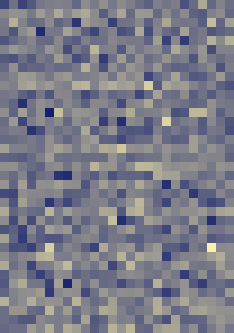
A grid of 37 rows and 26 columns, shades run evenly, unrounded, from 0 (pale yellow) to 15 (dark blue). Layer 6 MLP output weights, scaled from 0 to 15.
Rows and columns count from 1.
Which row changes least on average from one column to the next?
18
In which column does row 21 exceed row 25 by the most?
19
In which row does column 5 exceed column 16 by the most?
4
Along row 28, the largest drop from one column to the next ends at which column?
24
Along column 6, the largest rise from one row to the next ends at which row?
13
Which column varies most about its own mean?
6
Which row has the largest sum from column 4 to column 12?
20
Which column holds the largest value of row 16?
14
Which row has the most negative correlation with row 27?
22
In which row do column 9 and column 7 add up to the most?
3
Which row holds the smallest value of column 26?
5
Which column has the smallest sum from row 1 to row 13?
7
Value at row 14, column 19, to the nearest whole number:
2
